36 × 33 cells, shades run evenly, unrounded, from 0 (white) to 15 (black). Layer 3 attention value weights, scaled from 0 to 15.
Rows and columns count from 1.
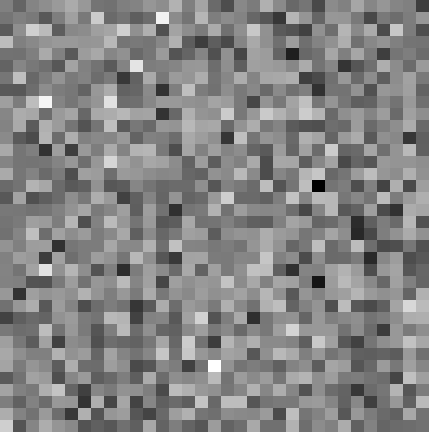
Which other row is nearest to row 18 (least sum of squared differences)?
32
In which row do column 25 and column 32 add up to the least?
29
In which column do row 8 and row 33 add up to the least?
15
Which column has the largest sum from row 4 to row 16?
25
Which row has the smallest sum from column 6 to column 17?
3
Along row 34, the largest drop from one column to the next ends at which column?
8
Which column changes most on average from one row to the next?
4
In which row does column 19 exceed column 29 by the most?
5
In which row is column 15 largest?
31
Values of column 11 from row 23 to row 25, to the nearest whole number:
8 7 8
